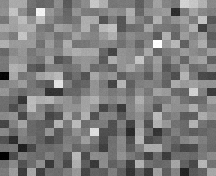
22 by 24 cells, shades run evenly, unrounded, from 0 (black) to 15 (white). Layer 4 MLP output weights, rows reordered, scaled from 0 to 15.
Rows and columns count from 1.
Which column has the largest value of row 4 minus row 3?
12
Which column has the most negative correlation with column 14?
4
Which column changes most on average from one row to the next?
18
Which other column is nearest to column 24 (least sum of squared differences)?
8
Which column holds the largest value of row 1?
21
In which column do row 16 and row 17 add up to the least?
15
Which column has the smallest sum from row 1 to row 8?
24
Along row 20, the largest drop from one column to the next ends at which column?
10
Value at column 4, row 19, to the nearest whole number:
4
